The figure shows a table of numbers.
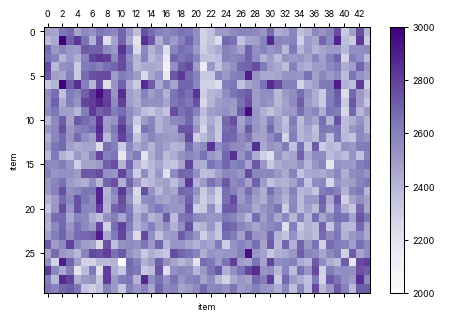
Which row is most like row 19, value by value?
10
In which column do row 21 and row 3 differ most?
16
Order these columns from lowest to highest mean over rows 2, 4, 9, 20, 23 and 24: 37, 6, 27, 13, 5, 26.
37, 13, 26, 5, 6, 27
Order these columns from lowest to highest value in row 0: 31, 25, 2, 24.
31, 24, 25, 2
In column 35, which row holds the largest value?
5
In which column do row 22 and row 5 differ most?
8
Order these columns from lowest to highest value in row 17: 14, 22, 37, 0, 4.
14, 4, 0, 37, 22
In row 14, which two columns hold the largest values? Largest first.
25, 7
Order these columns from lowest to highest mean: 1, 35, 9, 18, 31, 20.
35, 31, 20, 1, 9, 18
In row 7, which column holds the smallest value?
40
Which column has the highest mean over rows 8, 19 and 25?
7
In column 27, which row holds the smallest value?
21
